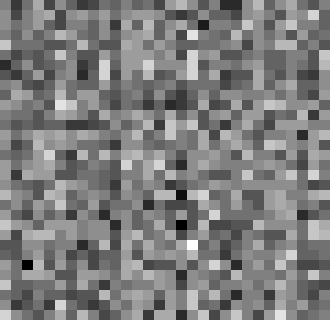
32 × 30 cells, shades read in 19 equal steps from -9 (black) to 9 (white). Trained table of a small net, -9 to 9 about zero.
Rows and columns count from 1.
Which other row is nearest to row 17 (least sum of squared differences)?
28
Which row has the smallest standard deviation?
9
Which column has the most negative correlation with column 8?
18
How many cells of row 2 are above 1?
9
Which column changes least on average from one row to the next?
12
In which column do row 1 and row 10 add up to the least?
29
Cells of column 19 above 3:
3
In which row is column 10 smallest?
22
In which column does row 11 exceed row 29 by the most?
7
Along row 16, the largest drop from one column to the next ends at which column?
6
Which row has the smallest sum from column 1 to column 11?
13
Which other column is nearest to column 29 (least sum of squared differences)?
5
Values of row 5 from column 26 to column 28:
4 4 -2
